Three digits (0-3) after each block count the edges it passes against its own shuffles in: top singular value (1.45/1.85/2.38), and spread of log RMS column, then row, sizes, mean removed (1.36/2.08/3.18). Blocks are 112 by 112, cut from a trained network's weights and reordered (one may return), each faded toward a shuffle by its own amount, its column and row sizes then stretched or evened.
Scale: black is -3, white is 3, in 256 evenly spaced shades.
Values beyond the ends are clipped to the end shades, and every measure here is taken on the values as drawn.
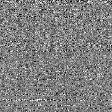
0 0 3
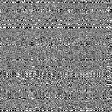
3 1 3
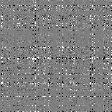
1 3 3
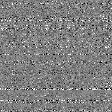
0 1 3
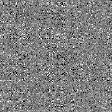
1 2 2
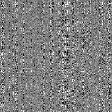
2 3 1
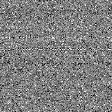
1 2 1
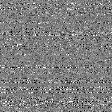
0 0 3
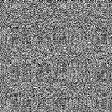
3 0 1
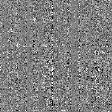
0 3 2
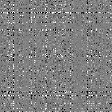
2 3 3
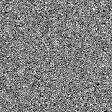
1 0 0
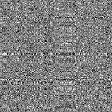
3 1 2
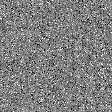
0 1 0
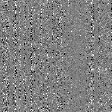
0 3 0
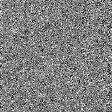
0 2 0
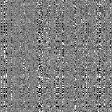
3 3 1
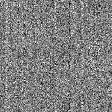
1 1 0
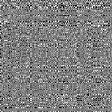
3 2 3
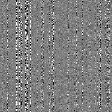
2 3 0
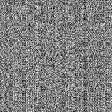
3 0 0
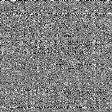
1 0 3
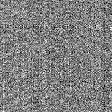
2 0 1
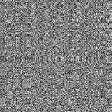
3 2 0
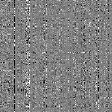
2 3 2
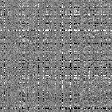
3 3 2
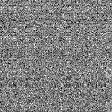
2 1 0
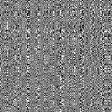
3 3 2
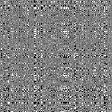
3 3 3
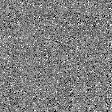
0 2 1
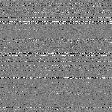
2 0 3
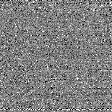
1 0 2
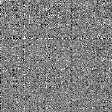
1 2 2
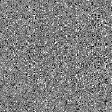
1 2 1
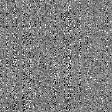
0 3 0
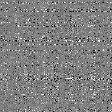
1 2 3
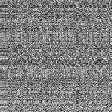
3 0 1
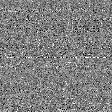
1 0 2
